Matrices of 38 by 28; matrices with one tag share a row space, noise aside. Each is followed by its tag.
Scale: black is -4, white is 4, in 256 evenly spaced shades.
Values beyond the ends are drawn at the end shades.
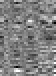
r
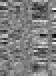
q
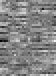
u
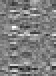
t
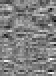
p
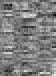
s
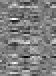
t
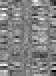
q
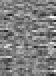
p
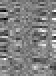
q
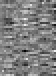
s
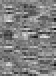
s
